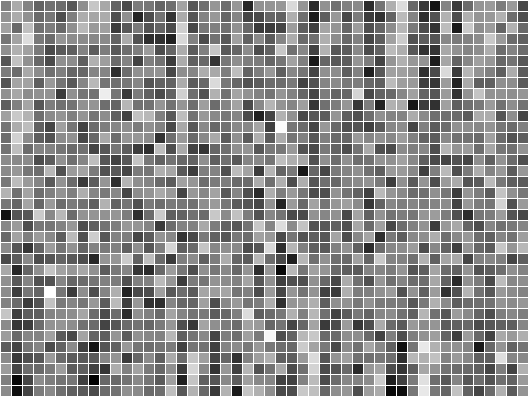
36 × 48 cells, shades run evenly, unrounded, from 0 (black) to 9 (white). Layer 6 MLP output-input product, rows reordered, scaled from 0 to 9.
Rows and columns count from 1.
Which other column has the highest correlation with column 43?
47
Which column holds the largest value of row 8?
20
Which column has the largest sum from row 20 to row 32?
25
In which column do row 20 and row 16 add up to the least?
28
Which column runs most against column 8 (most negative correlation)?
24
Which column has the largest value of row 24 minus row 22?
35
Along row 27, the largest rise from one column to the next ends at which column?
5
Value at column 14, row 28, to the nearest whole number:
2
